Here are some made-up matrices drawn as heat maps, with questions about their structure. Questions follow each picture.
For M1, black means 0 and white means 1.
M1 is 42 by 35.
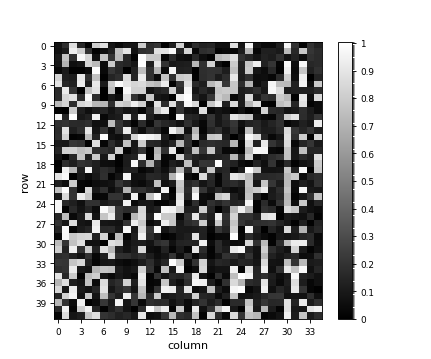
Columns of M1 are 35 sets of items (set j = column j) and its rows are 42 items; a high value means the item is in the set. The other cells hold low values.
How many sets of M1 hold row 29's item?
9
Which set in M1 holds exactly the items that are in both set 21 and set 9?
29
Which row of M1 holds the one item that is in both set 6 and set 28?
26
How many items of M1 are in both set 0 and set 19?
4
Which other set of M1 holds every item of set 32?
30
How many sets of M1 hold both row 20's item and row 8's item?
5
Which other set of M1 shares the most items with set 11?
23
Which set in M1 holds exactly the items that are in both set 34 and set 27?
33
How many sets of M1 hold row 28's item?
9
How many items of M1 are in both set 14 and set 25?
6
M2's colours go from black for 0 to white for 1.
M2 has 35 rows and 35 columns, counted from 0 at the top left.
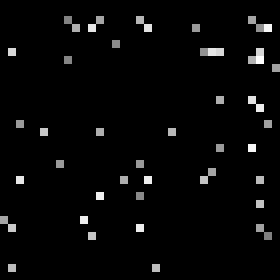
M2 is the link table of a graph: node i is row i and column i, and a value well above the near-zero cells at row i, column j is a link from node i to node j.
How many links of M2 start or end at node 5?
2
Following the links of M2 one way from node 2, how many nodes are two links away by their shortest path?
2
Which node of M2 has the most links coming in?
node 32
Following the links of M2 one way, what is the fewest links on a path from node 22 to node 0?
3
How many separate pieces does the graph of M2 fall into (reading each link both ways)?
4
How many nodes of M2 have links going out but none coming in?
8
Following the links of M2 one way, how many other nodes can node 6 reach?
7
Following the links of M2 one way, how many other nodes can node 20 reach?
6
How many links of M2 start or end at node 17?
4
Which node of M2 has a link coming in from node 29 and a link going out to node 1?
node 33
